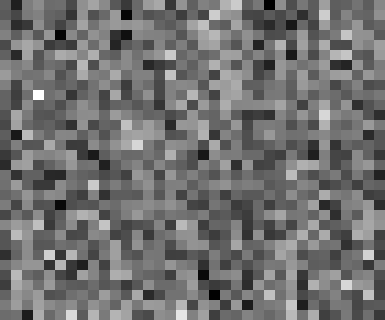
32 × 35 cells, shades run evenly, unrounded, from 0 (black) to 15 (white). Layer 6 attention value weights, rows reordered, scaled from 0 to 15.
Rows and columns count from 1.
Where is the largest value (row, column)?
10, 4
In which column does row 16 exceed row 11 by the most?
33
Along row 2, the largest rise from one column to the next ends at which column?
20
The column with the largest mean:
30
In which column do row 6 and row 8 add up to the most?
16
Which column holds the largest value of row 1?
22
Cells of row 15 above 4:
31
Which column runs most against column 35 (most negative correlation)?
27
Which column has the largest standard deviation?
2
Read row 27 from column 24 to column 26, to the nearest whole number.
6 7 7
